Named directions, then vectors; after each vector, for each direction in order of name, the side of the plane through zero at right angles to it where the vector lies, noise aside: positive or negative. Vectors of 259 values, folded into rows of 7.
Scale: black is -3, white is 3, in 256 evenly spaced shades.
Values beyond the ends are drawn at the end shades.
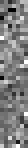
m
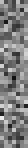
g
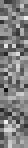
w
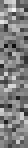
negative, negative, negative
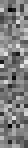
positive, positive, negative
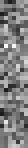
positive, positive, positive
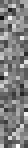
negative, positive, negative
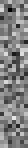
positive, positive, negative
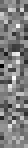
negative, negative, positive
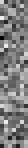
positive, negative, positive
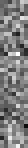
negative, positive, positive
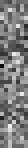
negative, negative, positive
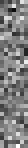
negative, positive, positive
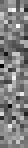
negative, negative, positive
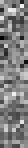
positive, negative, positive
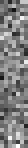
negative, positive, positive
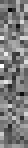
positive, positive, negative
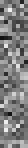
positive, negative, positive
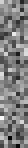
positive, negative, negative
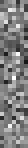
negative, negative, positive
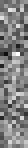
negative, negative, positive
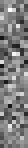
negative, negative, positive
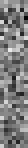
positive, positive, negative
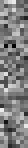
negative, negative, negative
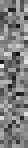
positive, positive, negative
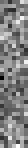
negative, positive, positive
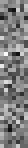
positive, positive, negative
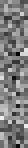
positive, negative, negative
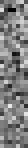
positive, positive, negative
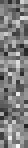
negative, positive, positive
